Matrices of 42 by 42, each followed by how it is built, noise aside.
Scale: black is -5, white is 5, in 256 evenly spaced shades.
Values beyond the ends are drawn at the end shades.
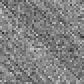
Toeplitz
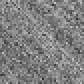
Toeplitz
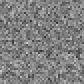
repeating columns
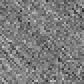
Toeplitz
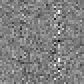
uneven columns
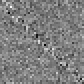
banded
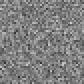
repeating columns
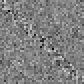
banded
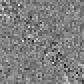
block diagonal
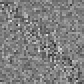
banded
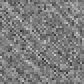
Toeplitz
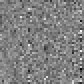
uneven columns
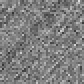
Hankel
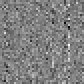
uneven columns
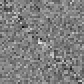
banded
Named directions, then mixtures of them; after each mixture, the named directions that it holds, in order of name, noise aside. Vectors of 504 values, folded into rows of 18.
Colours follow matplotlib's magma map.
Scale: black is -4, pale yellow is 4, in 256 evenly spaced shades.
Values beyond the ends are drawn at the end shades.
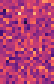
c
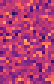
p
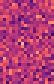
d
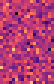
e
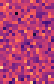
e.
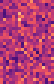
c, d.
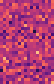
d, p.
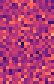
d.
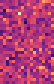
c.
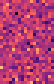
e.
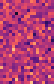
e.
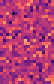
p.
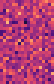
c, d.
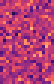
p.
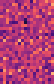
c, d.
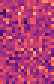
c.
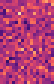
c.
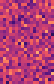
d.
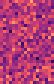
d, e.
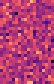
e, p.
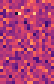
c, e.
